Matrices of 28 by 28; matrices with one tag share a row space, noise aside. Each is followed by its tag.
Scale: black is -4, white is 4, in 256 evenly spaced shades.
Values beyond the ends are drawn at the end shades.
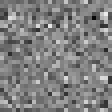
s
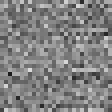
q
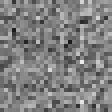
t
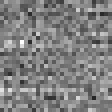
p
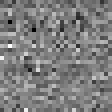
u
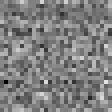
q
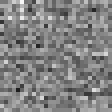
p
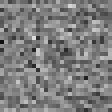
p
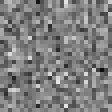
s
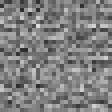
p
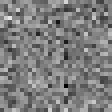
s
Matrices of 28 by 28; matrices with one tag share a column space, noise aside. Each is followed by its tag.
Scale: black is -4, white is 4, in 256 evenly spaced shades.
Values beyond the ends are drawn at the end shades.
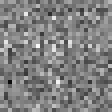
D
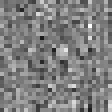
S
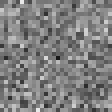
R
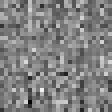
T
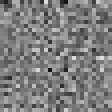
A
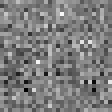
D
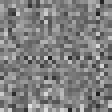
R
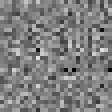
A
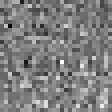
T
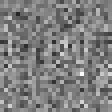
D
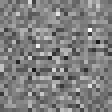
A
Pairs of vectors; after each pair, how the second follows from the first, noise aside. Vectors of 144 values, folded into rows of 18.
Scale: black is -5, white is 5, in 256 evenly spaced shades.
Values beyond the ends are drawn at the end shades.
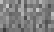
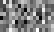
wrapped around, negated, scaled up.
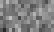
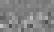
wrapped around, partly zeroed.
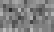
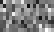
wrapped around, negated, scaled up.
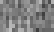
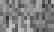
copied.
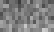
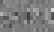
wrapped around, partly zeroed.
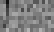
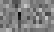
wrapped around.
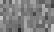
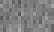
negated, shrunk.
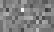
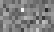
copied.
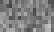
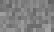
shrunk.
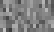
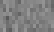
shrunk.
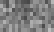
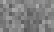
reversed, shrunk.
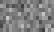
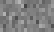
wrapped around, partly zeroed.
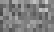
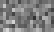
reversed.
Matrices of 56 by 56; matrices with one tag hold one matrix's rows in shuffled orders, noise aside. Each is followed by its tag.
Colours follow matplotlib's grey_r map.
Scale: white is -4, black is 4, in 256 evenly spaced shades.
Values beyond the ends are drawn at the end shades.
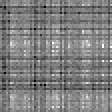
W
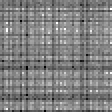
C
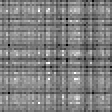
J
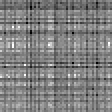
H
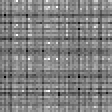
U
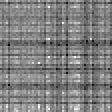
J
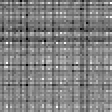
C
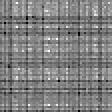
U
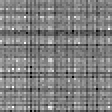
H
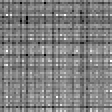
C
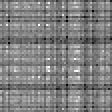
J
